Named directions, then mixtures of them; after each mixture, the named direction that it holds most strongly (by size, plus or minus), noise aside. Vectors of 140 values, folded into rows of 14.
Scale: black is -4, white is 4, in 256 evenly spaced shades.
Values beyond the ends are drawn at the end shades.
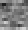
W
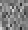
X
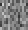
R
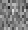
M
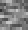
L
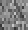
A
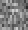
M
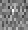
M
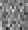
X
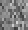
A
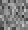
M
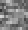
L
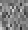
X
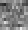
W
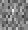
M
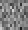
X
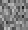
M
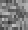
L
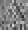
A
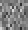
X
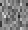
R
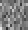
X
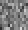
X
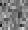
R
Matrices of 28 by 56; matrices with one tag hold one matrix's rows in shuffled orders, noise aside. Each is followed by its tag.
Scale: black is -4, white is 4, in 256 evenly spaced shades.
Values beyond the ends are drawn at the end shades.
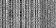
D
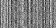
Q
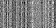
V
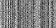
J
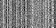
V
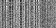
D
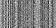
J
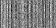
Q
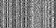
V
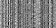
J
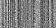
J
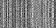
V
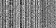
D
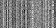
V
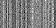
V
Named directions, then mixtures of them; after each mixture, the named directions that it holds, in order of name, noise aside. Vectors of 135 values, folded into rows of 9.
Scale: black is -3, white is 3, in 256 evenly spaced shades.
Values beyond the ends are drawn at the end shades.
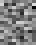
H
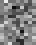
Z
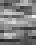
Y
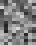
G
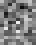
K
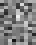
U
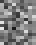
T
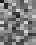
T.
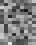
G, Z.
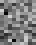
G, U, Z.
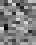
G, T, U.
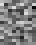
H.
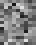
G, K, T.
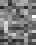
G, Y.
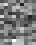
U, Y, Z.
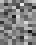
H, U.
